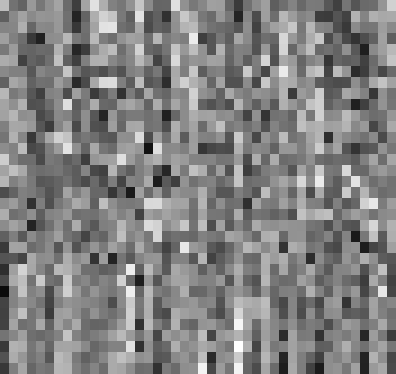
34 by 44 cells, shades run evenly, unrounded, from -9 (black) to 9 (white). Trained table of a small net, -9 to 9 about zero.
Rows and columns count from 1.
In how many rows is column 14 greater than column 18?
19
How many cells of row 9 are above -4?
39
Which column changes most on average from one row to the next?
40
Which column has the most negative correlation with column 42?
36
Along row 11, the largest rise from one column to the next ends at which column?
13
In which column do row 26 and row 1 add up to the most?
20
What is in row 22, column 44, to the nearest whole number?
3
